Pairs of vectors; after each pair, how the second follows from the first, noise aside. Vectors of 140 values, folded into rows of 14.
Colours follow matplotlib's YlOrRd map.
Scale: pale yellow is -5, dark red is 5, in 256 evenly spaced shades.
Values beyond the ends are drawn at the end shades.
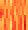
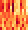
wrapped around, scaled up.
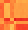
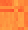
reversed, shrunk.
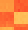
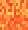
shuffled.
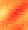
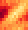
negated, scaled up.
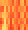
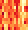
reversed, scaled up.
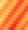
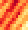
reversed, scaled up.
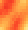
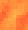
wrapped around, shrunk.
